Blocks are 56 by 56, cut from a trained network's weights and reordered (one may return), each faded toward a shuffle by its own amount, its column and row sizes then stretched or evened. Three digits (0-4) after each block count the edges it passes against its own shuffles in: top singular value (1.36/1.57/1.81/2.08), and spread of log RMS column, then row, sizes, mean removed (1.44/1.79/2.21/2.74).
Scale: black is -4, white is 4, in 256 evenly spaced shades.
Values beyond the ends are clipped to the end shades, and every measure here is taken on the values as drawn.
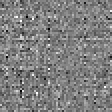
0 3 0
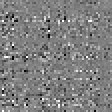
1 3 4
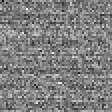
2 0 0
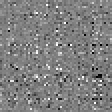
2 3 3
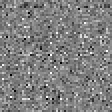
2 0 1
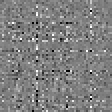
1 3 3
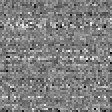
1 0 4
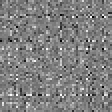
4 3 2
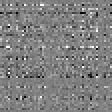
1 3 4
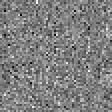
1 2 0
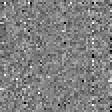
2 2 0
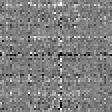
2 4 3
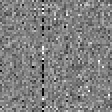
2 2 0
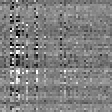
4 4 1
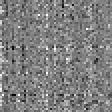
3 3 2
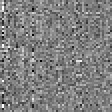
3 3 0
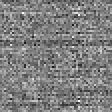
2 2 0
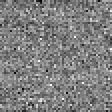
0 1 0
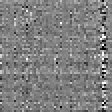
2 4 0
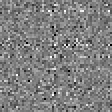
2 1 2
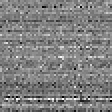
4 1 4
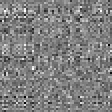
4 2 3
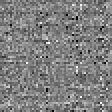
0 3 1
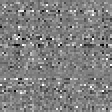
0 1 4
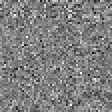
3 0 1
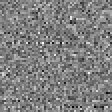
2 0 2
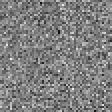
3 0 0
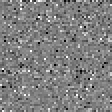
1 0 2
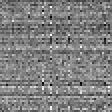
4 3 1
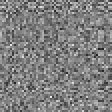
4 0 2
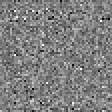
0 1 1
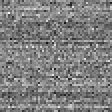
3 0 1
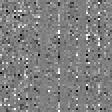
0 4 1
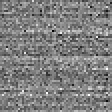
3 1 1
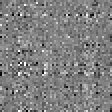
1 3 3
